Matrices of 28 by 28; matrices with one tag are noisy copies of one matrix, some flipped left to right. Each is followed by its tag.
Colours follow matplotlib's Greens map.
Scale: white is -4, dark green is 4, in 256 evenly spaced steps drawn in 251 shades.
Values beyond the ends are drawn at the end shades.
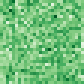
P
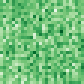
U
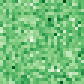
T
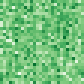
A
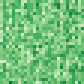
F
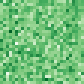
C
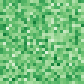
T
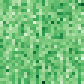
U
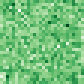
P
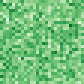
C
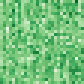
F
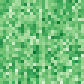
U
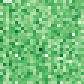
C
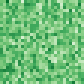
F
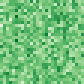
A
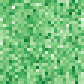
P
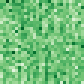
U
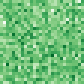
C
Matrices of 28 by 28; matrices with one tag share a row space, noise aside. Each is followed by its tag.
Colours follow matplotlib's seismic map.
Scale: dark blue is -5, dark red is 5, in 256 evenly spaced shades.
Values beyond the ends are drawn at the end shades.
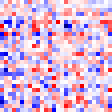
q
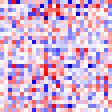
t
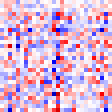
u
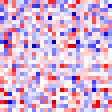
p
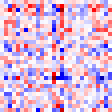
u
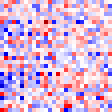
q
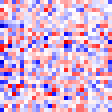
q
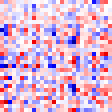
p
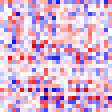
t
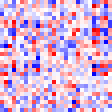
p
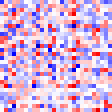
p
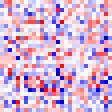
u
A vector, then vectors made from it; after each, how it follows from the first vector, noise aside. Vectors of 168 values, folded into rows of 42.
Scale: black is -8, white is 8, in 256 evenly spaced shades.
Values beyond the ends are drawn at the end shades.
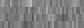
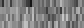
negated, scaled up.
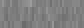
shrunk.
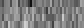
negated, scaled up.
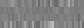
wrapped around, partly zeroed.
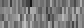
negated, scaled up.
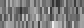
reversed, scaled up.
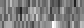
reversed, scaled up.
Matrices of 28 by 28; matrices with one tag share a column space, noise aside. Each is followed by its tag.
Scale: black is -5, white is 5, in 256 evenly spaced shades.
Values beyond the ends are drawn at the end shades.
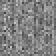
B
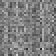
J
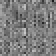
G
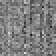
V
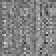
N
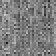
N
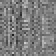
N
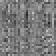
G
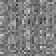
B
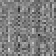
J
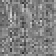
G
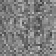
B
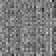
J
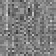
N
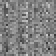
J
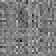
G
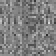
B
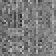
G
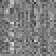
G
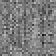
N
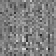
J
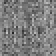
V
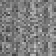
J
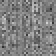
B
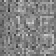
B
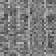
N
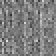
G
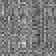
N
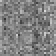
B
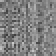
J
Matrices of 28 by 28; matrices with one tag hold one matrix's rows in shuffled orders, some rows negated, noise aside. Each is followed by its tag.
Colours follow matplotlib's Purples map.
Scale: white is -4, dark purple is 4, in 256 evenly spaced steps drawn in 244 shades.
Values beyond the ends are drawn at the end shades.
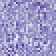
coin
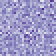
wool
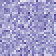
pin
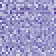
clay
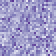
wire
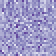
coin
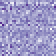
clay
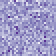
coin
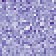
wool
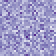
wool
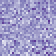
wire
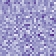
wool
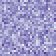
pin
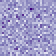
coin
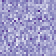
coin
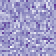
wire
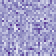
coin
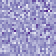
wire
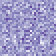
wool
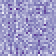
coin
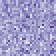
wool
